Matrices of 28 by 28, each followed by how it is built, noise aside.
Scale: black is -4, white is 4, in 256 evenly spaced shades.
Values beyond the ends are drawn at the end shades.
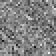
Toeplitz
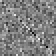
diagonal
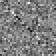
diagonal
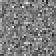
repeating rows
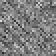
Toeplitz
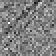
Hankel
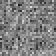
blocks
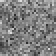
smooth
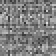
blocks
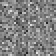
repeating rows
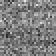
blocks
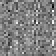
low rank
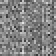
repeating rows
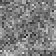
smooth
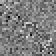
block diagonal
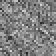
Toeplitz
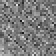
Toeplitz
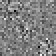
block diagonal
